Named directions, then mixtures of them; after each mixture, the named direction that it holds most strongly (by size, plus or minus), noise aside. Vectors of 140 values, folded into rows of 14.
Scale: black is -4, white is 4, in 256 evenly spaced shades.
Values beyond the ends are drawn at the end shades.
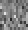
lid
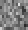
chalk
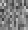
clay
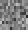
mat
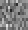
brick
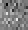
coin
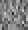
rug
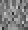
rug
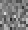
lid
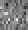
coin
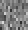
lid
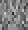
rug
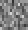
chalk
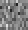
brick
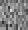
brick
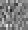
brick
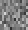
mat
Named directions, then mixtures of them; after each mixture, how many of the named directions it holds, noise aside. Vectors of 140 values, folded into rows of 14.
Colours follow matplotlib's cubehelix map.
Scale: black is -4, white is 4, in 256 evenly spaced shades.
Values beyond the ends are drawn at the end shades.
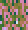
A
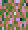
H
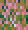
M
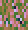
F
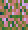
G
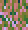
three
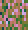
three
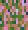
two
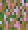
four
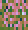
three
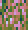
four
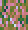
three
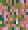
one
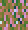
two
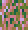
four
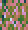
four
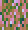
two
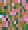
four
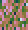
one
